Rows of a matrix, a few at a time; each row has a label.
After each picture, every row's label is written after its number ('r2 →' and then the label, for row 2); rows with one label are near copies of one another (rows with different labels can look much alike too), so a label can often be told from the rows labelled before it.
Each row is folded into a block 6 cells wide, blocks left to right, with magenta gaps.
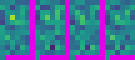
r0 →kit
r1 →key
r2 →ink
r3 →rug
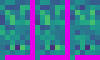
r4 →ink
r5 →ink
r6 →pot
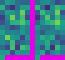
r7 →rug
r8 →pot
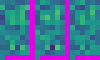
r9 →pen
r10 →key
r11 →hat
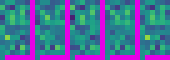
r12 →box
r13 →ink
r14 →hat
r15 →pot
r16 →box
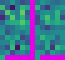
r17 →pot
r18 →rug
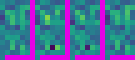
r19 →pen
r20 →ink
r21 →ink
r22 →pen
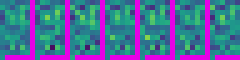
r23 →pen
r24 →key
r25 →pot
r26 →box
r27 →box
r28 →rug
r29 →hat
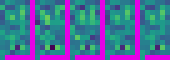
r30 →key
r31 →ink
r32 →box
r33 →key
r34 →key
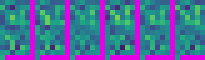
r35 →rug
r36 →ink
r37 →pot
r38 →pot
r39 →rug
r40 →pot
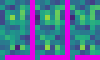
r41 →key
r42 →pen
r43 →pen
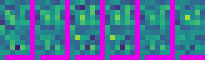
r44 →ink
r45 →pen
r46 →box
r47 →box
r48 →pen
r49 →kit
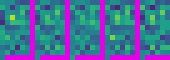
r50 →kit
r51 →hat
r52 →pot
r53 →box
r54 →hat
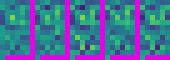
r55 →kit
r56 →hat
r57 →rug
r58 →pot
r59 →rug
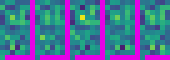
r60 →rug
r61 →box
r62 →kit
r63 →key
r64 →pen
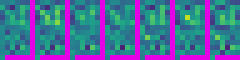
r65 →pot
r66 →pot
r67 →key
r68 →ink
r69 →box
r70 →kit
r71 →rug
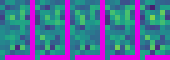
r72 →key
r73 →rug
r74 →ink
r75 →pen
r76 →rug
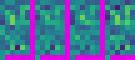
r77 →ink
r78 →pot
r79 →kit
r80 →pot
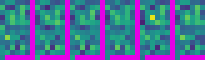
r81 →box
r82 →rug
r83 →rug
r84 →pen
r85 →kit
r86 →box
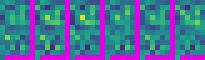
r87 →box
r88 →rug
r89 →kit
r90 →key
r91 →rug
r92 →pot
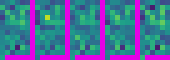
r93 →pot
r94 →kit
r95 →rug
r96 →ink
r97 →pot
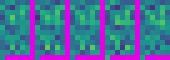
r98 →hat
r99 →pen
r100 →pen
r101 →rug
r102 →pot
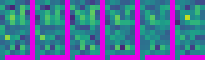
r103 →box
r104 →box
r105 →pen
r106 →ink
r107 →ink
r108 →kit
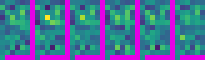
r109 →pot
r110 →kit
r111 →kit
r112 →pen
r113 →ink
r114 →box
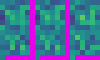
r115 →pen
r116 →pen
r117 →rug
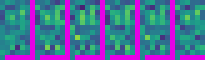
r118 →key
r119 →pen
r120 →box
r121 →pen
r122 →box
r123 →hat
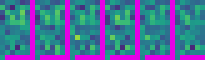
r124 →pot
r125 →pen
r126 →box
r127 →rug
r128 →box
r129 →ink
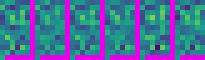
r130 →rug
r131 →hat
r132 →rug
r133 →ink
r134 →key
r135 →pot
